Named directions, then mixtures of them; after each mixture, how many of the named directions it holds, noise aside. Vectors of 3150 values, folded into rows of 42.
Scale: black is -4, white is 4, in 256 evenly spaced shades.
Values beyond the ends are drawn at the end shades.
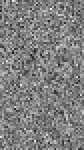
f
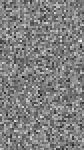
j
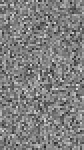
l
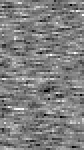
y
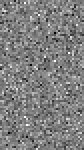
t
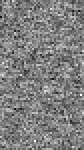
two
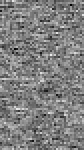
two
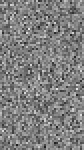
one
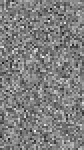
two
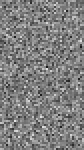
one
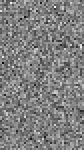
four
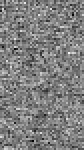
three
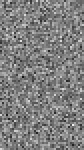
one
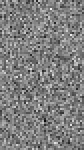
two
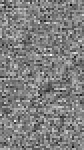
three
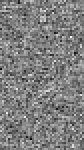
three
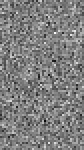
two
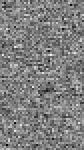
three
